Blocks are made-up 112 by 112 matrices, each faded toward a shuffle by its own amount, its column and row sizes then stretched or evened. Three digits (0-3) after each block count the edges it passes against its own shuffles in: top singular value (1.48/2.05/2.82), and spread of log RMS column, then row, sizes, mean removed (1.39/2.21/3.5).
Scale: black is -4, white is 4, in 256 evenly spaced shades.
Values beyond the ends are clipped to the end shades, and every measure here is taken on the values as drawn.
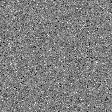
0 0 0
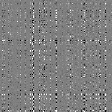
3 3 2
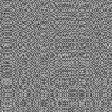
3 1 0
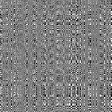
3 3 2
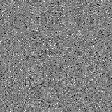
2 0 0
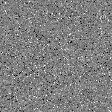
0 0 1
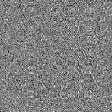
2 1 0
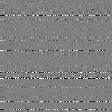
3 0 3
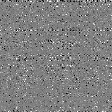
2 1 2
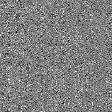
1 2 0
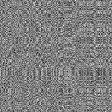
3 2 0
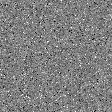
0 0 0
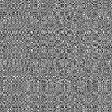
3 1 2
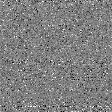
0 0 2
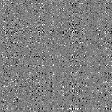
2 2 2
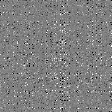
0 2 2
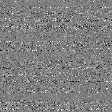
1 0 3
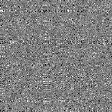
2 1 2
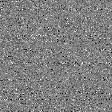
0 0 2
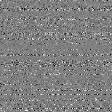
2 0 3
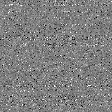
1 1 2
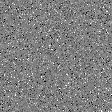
0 0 0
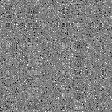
2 0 0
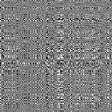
3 3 3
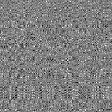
3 1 2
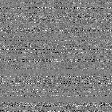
1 0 3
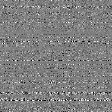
1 1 3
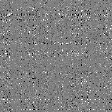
1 2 2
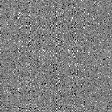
2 2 1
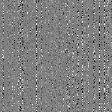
2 3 0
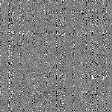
0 3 2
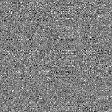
2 1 2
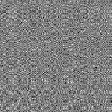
3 0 1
